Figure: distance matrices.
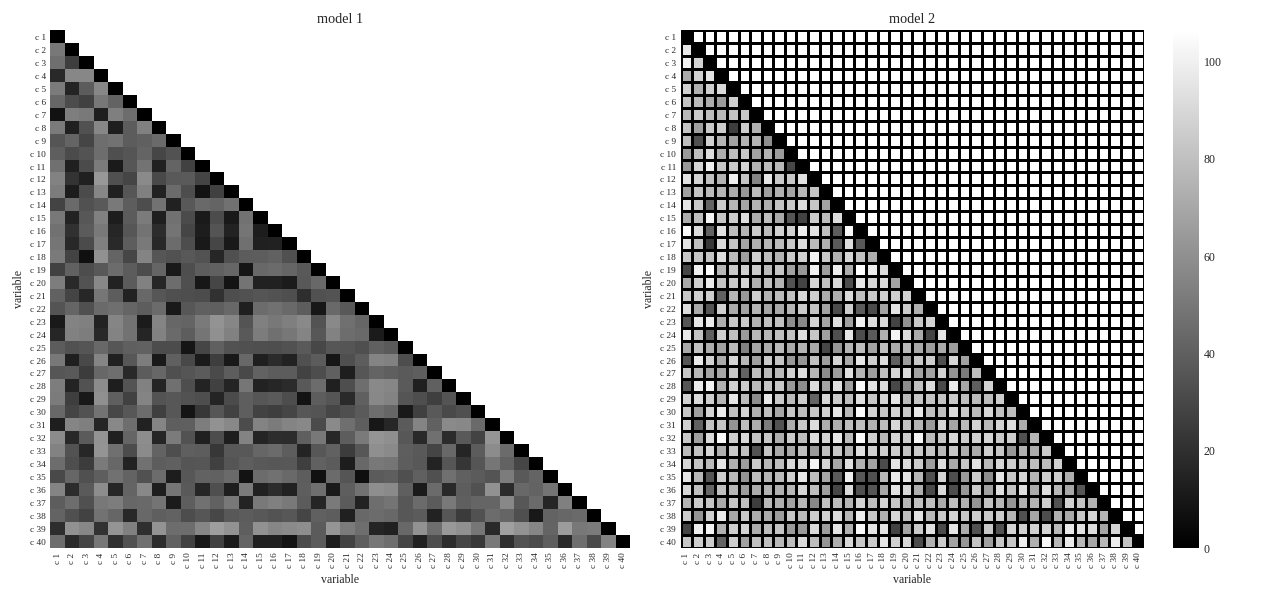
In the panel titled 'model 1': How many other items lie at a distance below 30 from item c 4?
6
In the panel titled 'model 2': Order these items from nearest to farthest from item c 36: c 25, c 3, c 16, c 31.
c 16, c 3, c 25, c 31
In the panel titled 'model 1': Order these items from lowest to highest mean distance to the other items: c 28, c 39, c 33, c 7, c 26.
c 26, c 28, c 33, c 7, c 39
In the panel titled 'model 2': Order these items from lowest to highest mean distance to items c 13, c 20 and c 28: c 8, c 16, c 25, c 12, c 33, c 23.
c 23, c 25, c 8, c 33, c 12, c 16
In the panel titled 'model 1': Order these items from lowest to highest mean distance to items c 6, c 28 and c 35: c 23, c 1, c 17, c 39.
c 17, c 1, c 23, c 39
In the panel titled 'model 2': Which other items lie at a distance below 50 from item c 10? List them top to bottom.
c 11, c 15, c 20
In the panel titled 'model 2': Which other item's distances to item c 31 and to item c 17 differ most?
c 3
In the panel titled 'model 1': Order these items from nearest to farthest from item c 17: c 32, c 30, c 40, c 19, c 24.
c 40, c 32, c 30, c 19, c 24
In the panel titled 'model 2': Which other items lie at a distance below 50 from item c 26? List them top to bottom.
c 1, c 19, c 23, c 28, c 39
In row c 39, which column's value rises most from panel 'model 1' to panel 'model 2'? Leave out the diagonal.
c 24
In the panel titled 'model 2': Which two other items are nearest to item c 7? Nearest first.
c 37, c 33
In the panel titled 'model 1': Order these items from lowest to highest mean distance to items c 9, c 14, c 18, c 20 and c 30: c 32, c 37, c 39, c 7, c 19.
c 19, c 37, c 32, c 7, c 39
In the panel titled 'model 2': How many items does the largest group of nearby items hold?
8
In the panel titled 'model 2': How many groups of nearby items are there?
12
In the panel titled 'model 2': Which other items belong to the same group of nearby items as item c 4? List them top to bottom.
c 21, c 40
